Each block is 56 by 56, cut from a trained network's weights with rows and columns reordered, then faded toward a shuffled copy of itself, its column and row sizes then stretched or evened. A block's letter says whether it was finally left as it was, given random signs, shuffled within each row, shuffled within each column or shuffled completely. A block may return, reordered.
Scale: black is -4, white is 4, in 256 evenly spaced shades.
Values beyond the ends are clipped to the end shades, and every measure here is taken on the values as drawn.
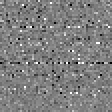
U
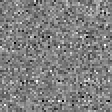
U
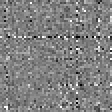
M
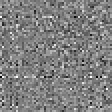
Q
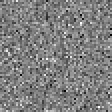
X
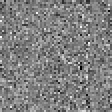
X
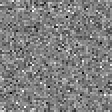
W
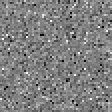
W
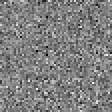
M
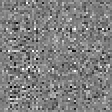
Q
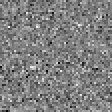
U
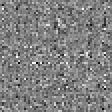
M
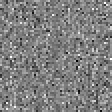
X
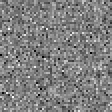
W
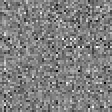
M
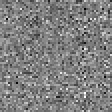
M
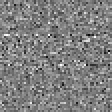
U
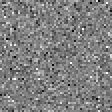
W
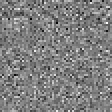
Q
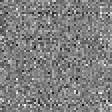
Q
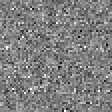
U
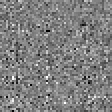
M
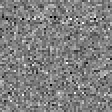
U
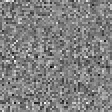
M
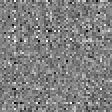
M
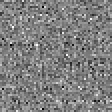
U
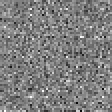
M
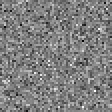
W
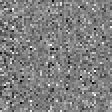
X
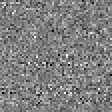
U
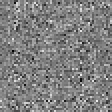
M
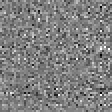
M
